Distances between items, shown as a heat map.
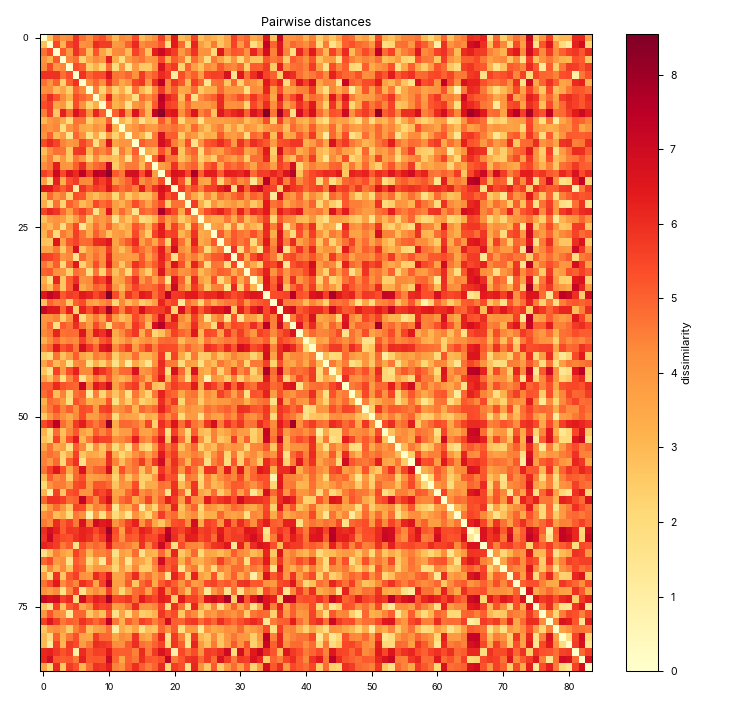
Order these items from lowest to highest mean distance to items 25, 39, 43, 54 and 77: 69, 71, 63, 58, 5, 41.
63, 58, 69, 71, 5, 41
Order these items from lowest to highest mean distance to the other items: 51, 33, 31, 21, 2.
21, 31, 33, 2, 51
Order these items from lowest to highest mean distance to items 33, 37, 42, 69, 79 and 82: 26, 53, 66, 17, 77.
53, 26, 17, 77, 66
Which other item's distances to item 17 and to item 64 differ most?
51
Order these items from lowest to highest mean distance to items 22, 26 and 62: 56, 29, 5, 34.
56, 29, 5, 34
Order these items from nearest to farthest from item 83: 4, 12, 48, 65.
12, 48, 4, 65
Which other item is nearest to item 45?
25
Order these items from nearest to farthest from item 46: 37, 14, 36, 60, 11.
11, 60, 36, 14, 37
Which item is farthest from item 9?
18
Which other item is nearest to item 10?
38
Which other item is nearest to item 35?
58
